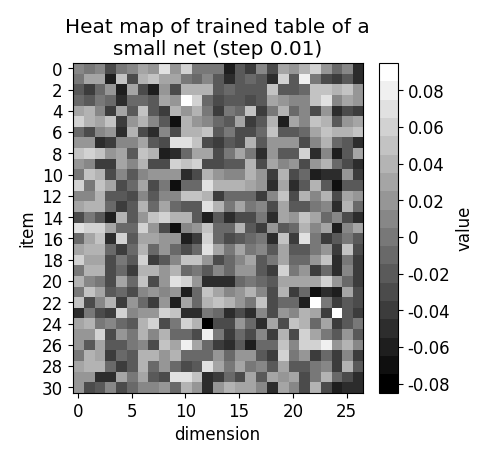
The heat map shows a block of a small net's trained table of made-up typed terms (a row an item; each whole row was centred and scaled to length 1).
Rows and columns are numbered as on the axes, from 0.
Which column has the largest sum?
6
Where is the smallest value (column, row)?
12, 24
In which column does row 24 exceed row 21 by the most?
10
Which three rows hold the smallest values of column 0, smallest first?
23, 14, 2
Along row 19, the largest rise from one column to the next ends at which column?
19
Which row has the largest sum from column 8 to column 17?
22
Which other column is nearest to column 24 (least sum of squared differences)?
5
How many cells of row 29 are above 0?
12
